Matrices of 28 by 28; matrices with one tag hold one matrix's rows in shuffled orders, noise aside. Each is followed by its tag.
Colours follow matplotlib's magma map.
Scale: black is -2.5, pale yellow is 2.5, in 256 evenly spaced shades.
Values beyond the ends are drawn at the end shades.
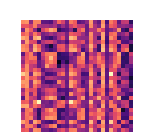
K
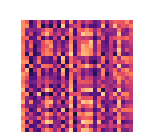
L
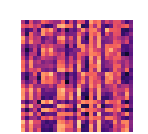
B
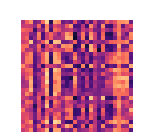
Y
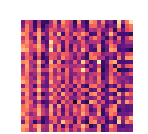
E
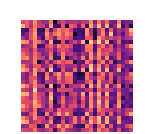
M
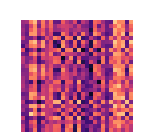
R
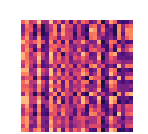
E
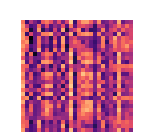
L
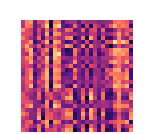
Y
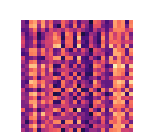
R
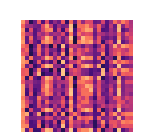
L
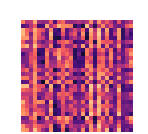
M
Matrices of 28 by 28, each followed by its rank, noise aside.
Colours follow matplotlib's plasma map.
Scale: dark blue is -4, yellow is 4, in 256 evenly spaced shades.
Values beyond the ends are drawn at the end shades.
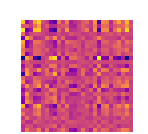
two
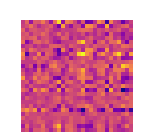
three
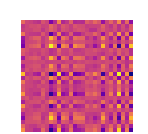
one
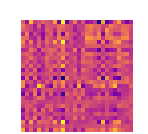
three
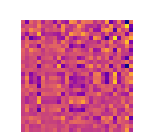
three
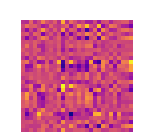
three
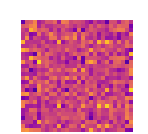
four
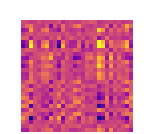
two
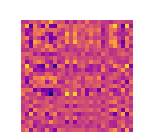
three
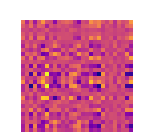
two
